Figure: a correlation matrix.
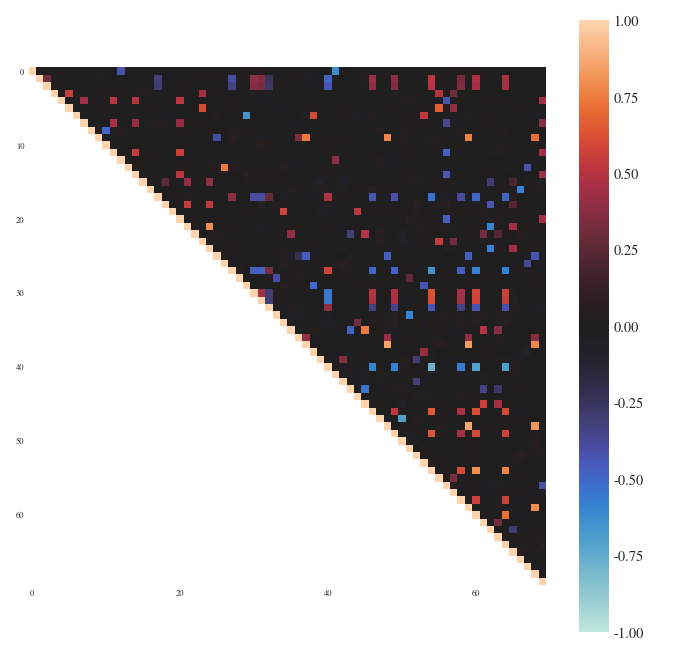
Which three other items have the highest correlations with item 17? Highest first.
40, 27, 32
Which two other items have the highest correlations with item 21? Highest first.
24, 18
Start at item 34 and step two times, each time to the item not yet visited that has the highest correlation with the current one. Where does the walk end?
44
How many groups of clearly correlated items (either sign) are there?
15
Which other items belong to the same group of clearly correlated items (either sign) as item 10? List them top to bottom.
8
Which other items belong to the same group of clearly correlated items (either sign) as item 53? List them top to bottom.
6, 29, 38
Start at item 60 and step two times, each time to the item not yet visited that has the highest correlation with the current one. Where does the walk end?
64
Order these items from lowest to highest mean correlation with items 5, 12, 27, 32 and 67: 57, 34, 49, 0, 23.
49, 0, 34, 57, 23
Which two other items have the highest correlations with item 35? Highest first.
45, 61
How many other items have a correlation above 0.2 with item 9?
5
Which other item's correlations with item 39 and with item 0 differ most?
41
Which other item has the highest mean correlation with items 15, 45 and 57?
35
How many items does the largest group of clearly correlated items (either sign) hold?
14
